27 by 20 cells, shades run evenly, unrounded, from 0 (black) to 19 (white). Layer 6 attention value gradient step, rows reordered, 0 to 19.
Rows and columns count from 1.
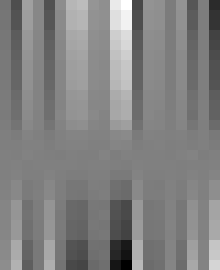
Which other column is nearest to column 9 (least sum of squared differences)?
14
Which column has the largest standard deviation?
12
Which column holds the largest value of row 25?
20
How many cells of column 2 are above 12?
3
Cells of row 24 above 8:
16
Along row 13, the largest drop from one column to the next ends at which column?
13
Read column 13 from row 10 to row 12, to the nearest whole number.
8 8 8
